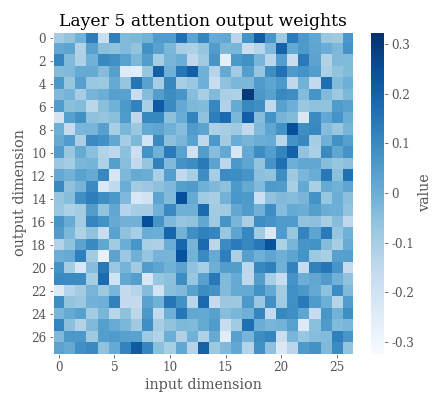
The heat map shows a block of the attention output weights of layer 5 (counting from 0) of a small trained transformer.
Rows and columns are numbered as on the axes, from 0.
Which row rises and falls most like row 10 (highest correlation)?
24
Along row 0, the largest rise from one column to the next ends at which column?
5
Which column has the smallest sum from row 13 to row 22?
7
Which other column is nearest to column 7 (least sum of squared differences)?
6
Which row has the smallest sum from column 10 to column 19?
1
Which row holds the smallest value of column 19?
17
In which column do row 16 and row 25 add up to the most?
8
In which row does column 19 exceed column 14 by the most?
18
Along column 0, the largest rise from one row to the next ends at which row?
23
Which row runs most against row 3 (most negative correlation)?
27
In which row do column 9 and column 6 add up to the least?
22
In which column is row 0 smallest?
4
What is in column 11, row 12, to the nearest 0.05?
-0.15
